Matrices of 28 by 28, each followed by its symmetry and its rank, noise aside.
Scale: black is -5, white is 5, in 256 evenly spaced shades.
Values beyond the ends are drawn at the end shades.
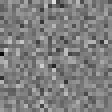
antisymmetric, rank six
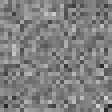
symmetric, rank six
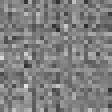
antisymmetric, rank six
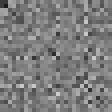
symmetric, rank six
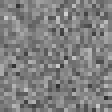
antisymmetric, rank eight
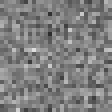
antisymmetric, rank six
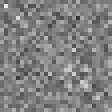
symmetric, rank eight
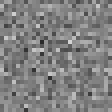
no symmetry, rank eight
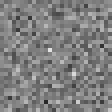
symmetric, rank seven
